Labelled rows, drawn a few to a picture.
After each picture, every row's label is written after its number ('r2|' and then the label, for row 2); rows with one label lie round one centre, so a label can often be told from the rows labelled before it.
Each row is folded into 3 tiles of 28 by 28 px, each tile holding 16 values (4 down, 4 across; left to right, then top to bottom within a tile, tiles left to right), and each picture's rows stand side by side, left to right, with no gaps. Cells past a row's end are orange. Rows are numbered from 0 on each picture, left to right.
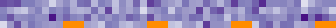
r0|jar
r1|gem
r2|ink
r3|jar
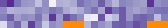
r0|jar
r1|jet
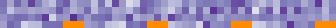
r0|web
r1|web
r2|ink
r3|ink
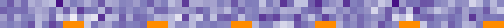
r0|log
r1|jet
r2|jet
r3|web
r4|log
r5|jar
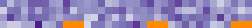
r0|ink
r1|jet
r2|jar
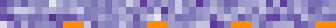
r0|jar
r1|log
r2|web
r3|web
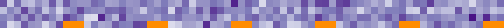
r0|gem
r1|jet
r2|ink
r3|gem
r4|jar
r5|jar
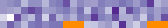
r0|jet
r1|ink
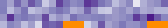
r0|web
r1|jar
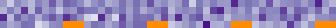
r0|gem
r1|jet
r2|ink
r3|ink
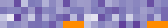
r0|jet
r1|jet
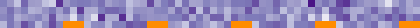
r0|log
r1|jet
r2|gem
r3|log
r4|jar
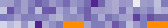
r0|ink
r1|jar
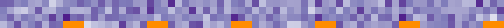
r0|jar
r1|ink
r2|gem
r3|gem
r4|gem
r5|log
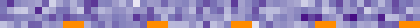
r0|jar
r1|jar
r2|ink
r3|jar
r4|web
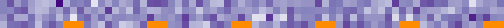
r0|log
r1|gem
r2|web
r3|jet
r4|log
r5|jar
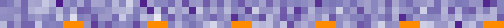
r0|log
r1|log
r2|gem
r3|ink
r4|gem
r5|ink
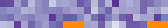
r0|jar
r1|web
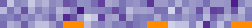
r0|gem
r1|jet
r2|ink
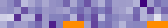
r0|jet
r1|log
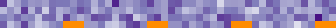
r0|gem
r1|web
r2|jar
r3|gem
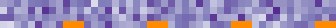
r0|ink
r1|gem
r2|web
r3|jet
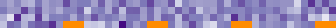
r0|jet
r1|ink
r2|gem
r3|log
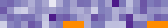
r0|jar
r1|web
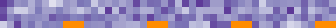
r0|jar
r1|gem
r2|web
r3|gem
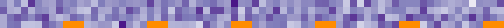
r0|web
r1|ink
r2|ink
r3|gem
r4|web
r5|jar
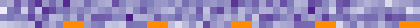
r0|ink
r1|web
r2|ink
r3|web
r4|jar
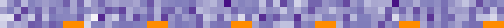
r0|jet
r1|jet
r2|log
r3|web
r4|log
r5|log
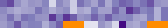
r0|jar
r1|ink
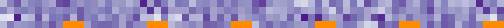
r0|jet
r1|log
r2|jet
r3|jar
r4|web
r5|log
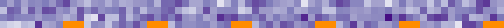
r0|ink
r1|jet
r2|jar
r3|jar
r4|jar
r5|web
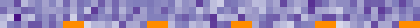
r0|jet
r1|ink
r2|web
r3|web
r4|ink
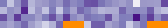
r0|gem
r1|jar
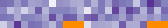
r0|jar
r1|ink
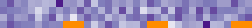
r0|log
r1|gem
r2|ink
